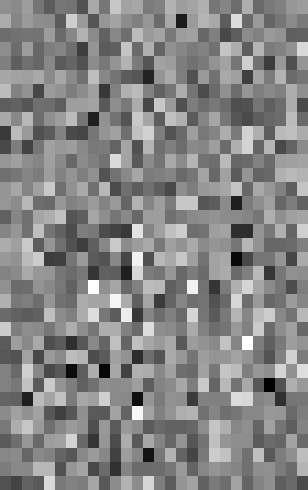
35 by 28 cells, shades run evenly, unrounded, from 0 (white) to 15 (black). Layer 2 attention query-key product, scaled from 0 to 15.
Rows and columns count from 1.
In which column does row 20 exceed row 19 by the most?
17
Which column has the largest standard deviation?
13
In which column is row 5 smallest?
23
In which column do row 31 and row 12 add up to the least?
21
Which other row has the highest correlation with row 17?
19
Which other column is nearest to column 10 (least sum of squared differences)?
6
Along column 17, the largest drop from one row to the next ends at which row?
3
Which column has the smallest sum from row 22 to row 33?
22
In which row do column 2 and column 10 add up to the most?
27
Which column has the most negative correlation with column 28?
7
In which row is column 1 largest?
10
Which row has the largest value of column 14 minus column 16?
33
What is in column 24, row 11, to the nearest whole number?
9
